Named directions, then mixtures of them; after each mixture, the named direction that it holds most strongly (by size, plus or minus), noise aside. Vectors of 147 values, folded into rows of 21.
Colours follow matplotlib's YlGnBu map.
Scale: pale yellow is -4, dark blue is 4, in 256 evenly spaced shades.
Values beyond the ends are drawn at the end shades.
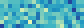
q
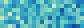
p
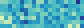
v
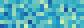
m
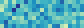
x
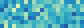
x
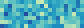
m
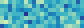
v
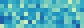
q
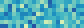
m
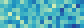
p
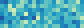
v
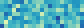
x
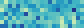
q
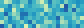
m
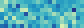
x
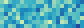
p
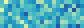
p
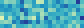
v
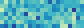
x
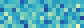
m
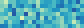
q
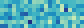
m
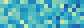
p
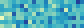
m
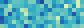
p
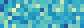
x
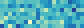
q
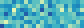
m
